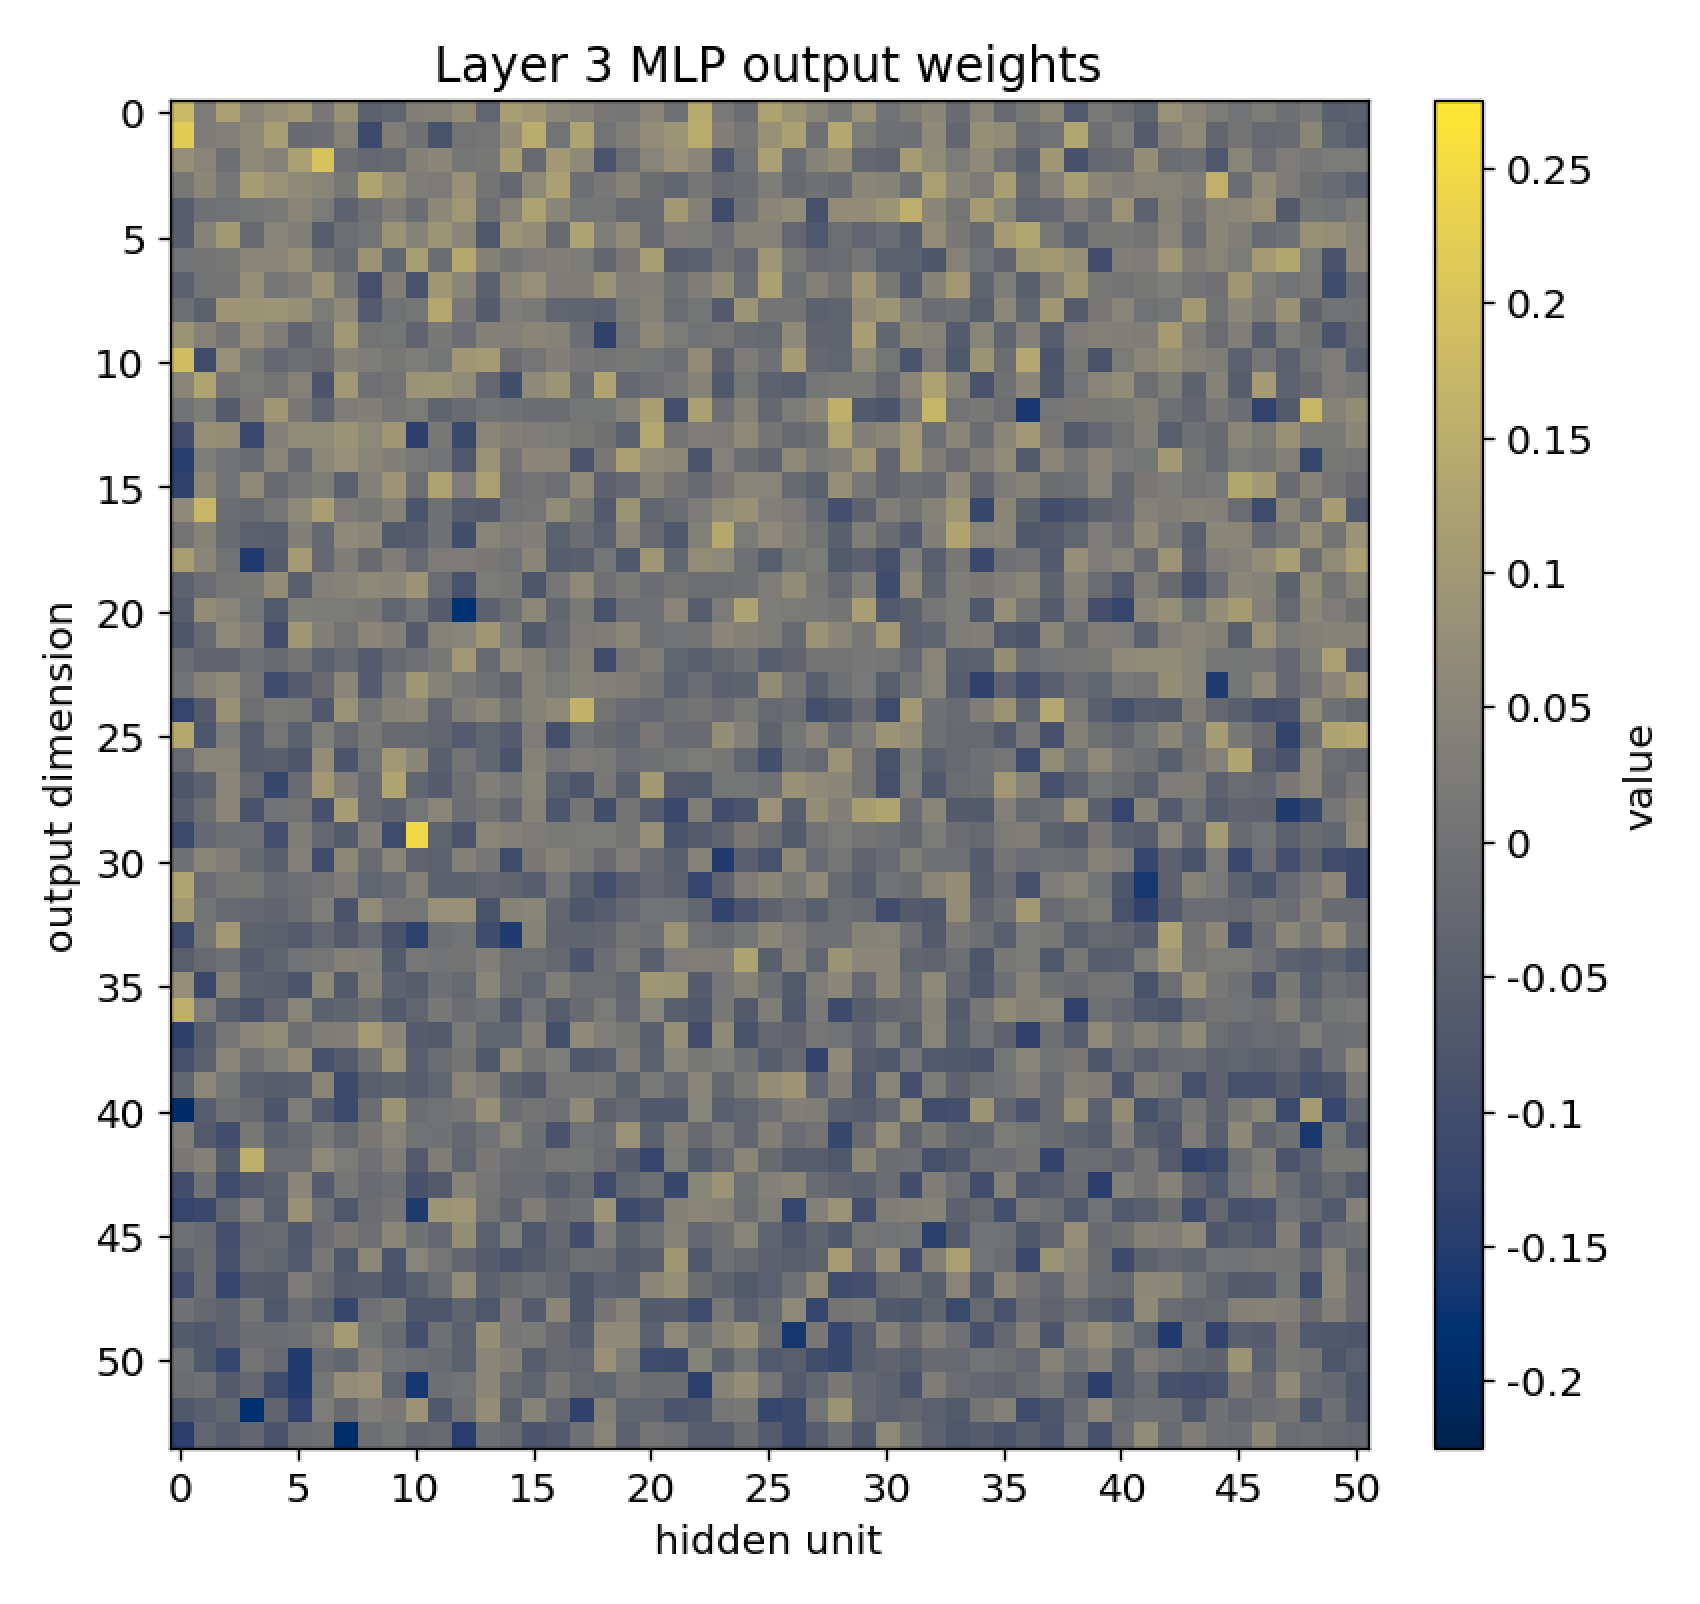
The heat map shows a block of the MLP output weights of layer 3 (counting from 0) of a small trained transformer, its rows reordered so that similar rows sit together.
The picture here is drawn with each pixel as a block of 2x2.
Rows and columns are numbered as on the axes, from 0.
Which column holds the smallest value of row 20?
12
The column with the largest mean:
15
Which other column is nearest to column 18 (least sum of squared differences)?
39
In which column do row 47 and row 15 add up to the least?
0
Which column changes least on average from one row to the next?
33
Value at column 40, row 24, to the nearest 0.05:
-0.1
